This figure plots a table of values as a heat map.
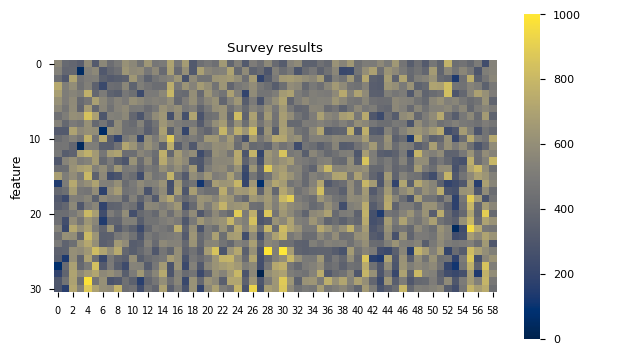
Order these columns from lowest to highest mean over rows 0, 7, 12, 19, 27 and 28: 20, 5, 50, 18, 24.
20, 18, 50, 5, 24
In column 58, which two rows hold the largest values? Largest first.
13, 10
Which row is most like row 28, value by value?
16
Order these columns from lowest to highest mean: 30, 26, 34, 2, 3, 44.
3, 34, 44, 2, 26, 30
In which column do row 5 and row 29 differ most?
4
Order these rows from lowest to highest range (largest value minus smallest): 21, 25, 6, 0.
6, 0, 21, 25
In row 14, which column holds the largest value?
28
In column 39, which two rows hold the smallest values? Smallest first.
1, 11
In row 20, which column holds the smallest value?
43
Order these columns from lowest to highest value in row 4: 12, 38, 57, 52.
12, 57, 38, 52
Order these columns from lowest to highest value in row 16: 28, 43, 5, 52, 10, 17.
52, 43, 17, 10, 28, 5
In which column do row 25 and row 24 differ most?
30
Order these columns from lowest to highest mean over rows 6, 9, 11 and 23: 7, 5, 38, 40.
38, 7, 40, 5
